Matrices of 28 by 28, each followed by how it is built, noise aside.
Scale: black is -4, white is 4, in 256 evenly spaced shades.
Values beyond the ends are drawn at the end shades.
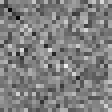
diagonal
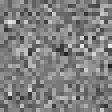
uneven rows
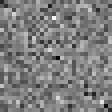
diagonal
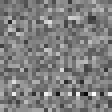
uneven rows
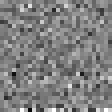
uneven rows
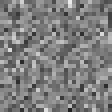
repeating columns
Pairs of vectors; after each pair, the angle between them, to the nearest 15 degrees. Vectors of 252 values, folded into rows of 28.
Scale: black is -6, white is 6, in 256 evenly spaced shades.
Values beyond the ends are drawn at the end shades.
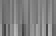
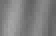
90 degrees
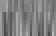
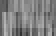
150 degrees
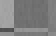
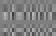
90 degrees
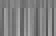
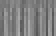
15 degrees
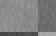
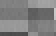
75 degrees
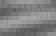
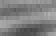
30 degrees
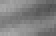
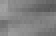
30 degrees
